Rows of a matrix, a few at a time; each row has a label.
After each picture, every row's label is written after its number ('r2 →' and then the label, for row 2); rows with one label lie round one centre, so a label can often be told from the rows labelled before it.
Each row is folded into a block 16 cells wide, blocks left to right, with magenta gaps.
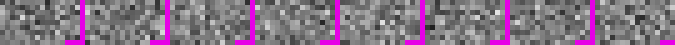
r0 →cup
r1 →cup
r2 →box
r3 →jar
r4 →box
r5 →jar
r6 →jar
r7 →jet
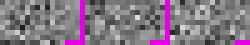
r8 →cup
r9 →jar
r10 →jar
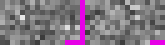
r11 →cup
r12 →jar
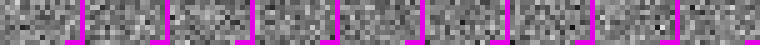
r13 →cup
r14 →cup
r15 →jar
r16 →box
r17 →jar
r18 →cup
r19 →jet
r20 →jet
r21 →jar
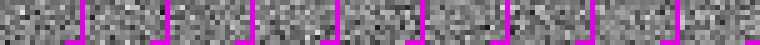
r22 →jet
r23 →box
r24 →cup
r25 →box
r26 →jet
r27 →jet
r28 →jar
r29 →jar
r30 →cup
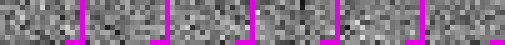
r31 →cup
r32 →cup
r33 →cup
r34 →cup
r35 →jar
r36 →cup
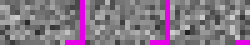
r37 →jar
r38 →box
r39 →box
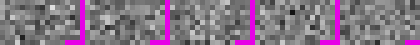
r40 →box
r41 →cup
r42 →jar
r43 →jet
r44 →jar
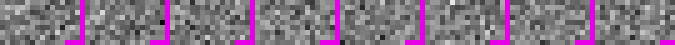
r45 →jet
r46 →jet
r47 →cup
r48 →box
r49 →cup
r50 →jet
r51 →jar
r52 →box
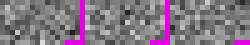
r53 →jet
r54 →cup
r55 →jar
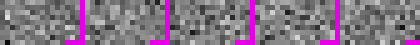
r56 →jet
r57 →jar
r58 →jet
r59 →jet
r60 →jet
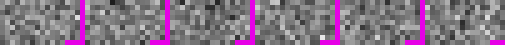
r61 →box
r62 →box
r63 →cup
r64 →box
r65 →cup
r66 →box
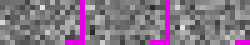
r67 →cup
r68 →jar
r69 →jar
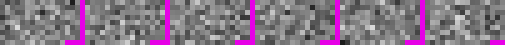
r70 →jar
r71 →jet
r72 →jet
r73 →jet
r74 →box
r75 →jet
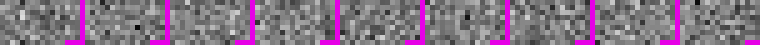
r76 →cup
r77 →box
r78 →box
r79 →box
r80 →jar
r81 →box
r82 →box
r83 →cup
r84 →jet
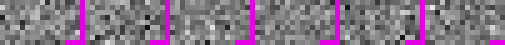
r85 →jar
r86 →jet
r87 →jar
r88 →jar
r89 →box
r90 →cup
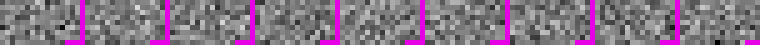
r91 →jet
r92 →box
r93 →cup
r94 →jet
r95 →cup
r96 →jet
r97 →box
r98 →box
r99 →jar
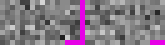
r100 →box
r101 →jet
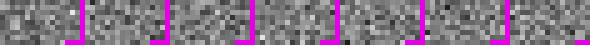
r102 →jar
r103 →cup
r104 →jet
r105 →cup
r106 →box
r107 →cup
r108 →jar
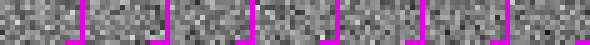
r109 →jar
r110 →jet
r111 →box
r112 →box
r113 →jar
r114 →box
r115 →cup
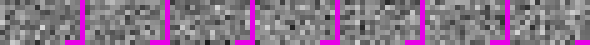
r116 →cup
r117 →jet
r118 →jar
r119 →box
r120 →jar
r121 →jet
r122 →box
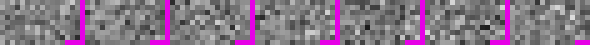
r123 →box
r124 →jet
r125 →jet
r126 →jar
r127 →cup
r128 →jet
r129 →box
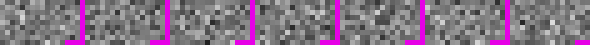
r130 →cup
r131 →jar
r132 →jar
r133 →box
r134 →cup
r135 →jar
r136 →box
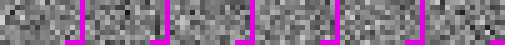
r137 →cup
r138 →box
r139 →jar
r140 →jet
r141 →jet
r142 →jet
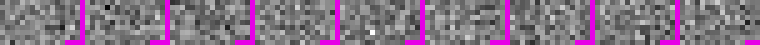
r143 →jet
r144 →cup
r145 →cup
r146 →cup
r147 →box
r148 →jar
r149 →box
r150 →jet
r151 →jet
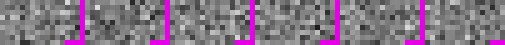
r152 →box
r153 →cup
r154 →box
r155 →jet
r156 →cup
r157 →jet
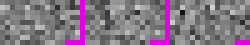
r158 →jar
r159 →jar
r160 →cup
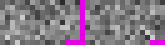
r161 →cup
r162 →box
